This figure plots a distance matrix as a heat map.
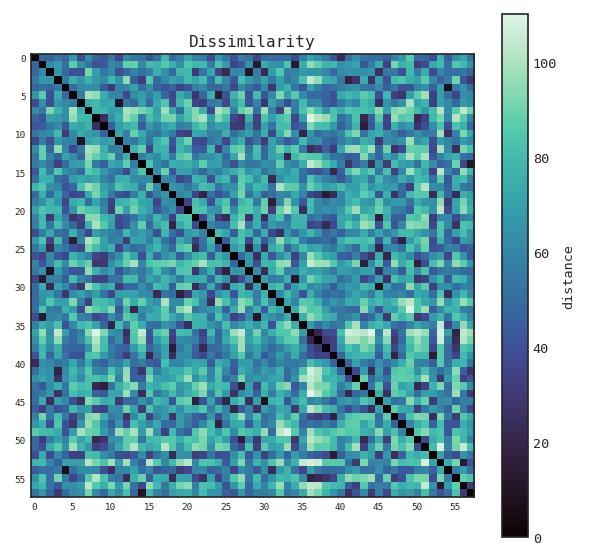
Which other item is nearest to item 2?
28
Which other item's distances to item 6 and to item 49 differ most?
11
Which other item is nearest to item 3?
41
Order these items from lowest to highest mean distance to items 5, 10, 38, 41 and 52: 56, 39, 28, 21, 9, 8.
39, 21, 28, 9, 56, 8
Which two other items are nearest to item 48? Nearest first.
24, 5
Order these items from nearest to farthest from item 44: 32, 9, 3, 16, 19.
3, 9, 16, 19, 32
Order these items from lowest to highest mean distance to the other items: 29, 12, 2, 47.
2, 29, 47, 12
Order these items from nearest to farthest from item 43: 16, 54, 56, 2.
54, 2, 16, 56
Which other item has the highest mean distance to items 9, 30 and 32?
49
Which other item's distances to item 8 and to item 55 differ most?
36
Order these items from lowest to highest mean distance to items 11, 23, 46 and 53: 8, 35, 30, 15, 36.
30, 8, 15, 35, 36
